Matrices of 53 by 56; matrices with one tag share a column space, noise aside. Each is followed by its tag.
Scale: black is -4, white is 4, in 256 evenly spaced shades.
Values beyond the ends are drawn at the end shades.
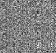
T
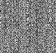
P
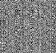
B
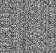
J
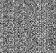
J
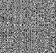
P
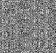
T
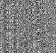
T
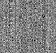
P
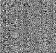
J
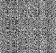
B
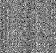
T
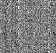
T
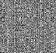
P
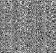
T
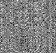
P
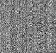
J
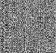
P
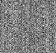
J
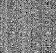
T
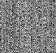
P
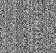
J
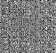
B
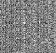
J
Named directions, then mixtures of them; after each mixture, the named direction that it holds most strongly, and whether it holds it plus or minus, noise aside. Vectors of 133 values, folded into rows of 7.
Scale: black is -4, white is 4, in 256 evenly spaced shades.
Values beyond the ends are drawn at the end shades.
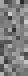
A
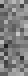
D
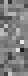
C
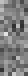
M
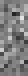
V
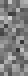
C, minus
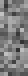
C, minus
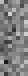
A, plus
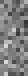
D, minus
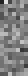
C, plus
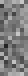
D, plus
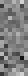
D, plus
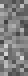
D, minus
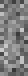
D, minus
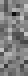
V, plus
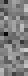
M, minus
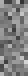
A, plus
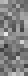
M, plus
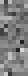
C, minus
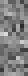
M, plus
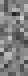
V, plus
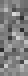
V, minus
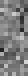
V, minus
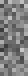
D, plus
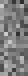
D, minus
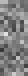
M, plus
